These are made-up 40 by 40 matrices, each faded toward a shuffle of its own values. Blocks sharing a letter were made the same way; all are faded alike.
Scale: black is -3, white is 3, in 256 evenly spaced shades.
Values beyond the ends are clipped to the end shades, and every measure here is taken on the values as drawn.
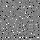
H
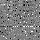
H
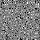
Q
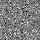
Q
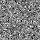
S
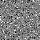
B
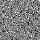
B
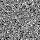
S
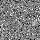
S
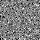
S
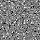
Q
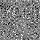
Q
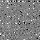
H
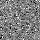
B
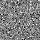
S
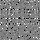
H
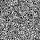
S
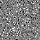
B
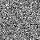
S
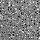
B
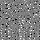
H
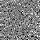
B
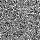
S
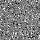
B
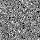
S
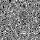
B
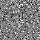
B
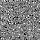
B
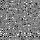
H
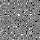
H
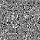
Q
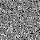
B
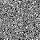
S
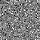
B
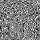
Q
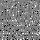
H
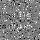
H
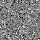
B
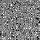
Q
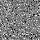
B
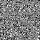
S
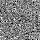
S
